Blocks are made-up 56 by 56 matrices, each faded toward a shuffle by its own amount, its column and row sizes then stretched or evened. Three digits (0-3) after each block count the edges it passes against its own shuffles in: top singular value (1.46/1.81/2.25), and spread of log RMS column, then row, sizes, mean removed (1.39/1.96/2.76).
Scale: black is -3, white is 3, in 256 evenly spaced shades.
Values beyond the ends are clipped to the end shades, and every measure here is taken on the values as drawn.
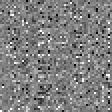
2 2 0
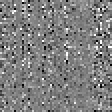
0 3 1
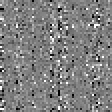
0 3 1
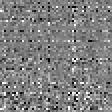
0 2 3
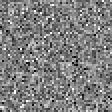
0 0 0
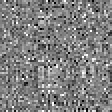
2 1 0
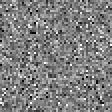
0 1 0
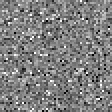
0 0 2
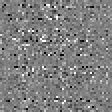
0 1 2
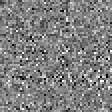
0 1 2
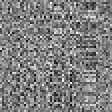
3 2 1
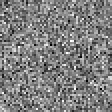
0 0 0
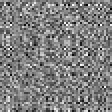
3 1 2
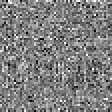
2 0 1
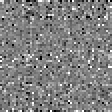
1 1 2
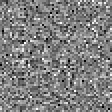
2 0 0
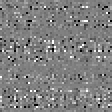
1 1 3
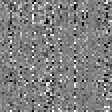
2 3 1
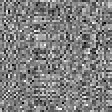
3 1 0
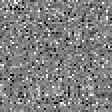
1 0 1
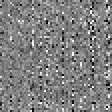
0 3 0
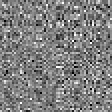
3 2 1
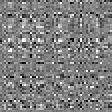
3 2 3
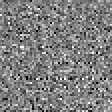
0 0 2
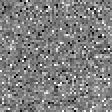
0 0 0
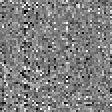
1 2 1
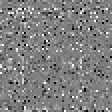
1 2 2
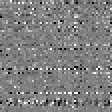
2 1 3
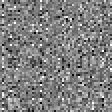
2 2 0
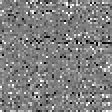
1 1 2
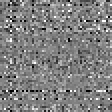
1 2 3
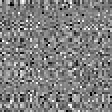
3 1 2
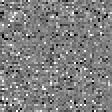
1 1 1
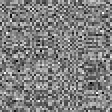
3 0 0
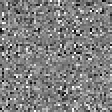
0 2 2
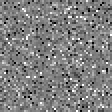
1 1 0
